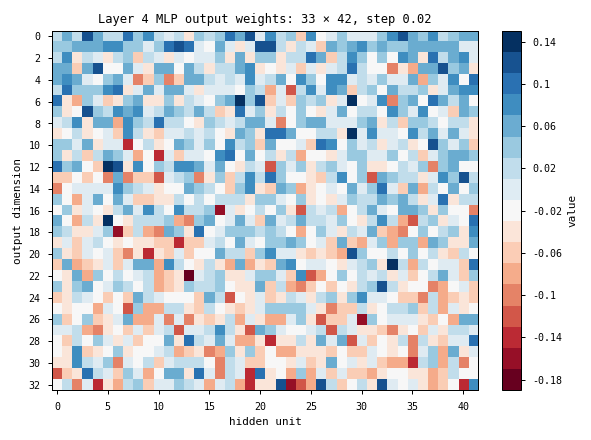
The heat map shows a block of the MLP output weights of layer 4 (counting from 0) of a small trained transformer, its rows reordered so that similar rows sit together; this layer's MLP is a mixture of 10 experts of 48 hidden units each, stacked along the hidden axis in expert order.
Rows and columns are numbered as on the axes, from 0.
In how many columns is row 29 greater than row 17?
8
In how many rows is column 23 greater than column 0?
9
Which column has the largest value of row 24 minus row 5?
23
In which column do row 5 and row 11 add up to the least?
10
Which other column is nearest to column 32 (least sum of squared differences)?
22
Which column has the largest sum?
41
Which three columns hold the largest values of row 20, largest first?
29, 21, 16
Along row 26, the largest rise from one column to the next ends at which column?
31
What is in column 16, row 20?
0.06
